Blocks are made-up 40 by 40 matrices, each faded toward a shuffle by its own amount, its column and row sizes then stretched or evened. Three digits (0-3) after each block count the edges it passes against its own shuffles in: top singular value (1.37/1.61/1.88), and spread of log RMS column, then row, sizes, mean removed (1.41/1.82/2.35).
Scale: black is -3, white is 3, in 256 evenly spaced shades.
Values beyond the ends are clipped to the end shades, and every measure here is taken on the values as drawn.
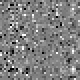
1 2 0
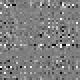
0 3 3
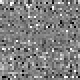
2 0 2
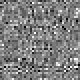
3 0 2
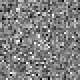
0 0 0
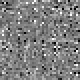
0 2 1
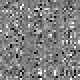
1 3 0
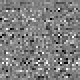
1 0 3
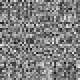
3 0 1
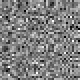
3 1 0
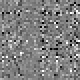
2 3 2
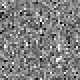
1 1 0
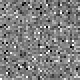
1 0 0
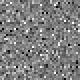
1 0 1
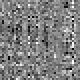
2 3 0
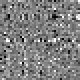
3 1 2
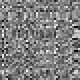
3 3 1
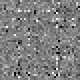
0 2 1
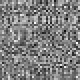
3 0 0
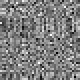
3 1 0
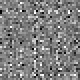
0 3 2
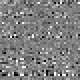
2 0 3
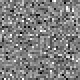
1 0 0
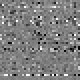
0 1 3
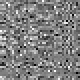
3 0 1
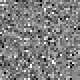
1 1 0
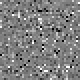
0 0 1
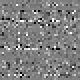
0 1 3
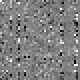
1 3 0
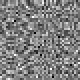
3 0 0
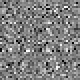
3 0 2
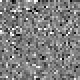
1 1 2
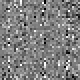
0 3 0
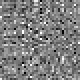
3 2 0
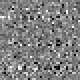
2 0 2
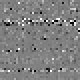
2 0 3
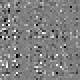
0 3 2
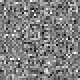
2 0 0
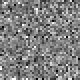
2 0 1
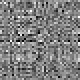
3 1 2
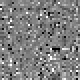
2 2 1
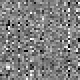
2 3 1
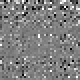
1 2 3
